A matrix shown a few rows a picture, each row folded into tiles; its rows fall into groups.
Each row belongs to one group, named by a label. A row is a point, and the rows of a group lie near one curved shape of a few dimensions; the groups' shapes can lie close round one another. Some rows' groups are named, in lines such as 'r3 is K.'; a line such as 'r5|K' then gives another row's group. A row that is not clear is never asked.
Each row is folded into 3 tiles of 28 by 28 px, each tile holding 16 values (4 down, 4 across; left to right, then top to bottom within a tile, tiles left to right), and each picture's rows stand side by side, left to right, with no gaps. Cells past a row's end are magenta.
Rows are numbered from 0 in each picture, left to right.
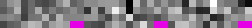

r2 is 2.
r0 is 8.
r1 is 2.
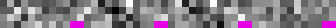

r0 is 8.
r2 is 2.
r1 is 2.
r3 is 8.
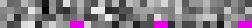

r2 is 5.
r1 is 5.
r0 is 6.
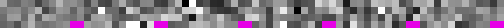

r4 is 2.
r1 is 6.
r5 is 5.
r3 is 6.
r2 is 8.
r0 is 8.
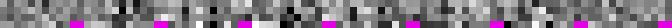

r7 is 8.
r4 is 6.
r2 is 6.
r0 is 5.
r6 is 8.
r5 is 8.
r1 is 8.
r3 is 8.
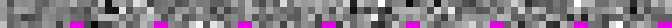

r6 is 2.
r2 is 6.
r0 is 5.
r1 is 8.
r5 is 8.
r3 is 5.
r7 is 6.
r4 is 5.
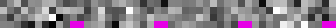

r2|5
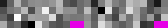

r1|2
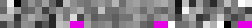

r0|2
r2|5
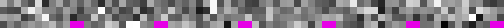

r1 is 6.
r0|5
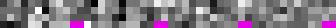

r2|2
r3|5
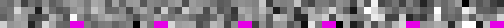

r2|8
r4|5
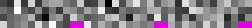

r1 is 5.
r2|2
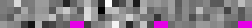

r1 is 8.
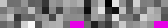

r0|6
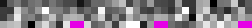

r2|8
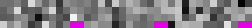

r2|5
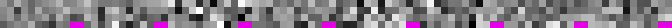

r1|6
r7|8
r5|2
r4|8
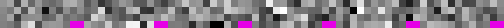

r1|6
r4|2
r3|2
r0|6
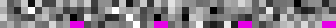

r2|6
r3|8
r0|5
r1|5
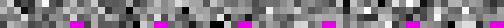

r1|2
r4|5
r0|2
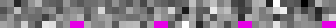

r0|6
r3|8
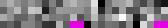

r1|5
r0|2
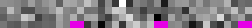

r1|5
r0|5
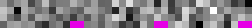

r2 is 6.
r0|8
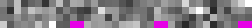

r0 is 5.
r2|2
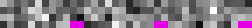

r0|5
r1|8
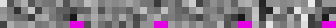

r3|2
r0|5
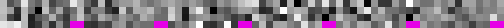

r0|8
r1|8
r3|5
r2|6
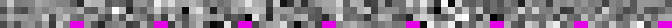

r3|8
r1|2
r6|6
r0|5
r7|6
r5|5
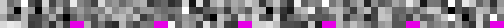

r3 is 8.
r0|8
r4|5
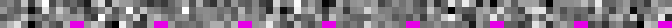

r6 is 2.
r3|2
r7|2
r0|2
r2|8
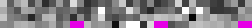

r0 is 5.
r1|6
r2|8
